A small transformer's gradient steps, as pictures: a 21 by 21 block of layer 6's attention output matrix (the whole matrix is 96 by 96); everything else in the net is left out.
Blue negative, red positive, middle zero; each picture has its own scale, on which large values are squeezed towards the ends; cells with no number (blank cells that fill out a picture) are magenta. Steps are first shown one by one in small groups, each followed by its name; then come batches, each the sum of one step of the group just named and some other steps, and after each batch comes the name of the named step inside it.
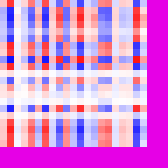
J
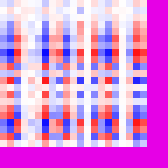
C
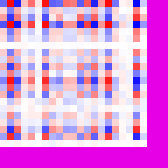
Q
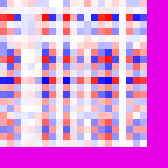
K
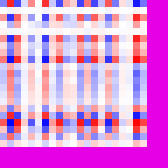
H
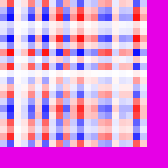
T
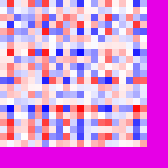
K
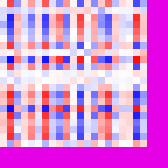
J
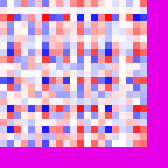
K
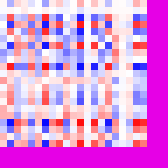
C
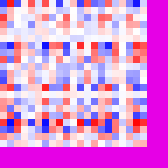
H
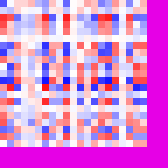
K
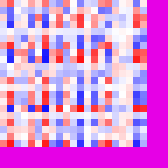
J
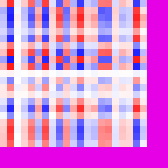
J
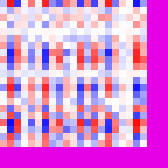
H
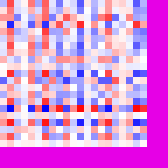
K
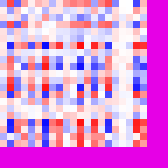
Q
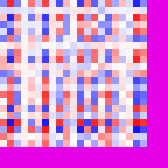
J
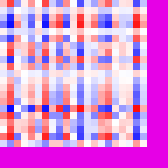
J
